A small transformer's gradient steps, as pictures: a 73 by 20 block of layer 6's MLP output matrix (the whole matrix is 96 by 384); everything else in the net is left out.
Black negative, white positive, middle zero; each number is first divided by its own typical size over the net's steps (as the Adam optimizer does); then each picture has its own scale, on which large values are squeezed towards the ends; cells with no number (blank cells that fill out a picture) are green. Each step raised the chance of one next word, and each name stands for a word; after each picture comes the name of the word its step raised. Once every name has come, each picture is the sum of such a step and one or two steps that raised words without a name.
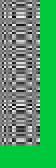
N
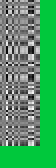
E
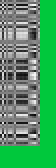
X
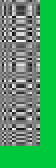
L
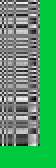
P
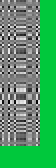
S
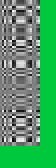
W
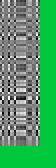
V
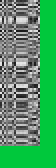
W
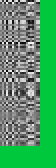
L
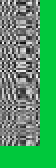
E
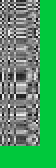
X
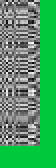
N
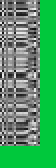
L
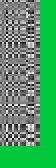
N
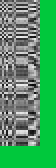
V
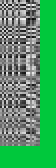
X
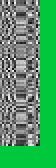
P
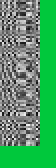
L
